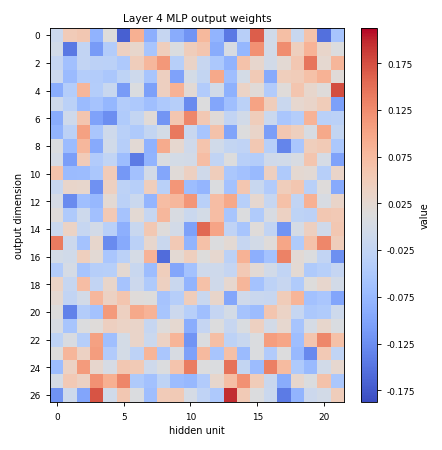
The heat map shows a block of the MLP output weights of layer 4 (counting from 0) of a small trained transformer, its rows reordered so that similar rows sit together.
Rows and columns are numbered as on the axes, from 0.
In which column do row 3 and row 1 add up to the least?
1
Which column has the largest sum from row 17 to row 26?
3
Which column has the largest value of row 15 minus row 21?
0
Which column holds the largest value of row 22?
20
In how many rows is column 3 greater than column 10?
12
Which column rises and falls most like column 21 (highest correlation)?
8
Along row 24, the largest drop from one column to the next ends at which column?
14
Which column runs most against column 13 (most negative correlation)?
18
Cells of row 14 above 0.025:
6
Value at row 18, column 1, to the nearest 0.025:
-0.025
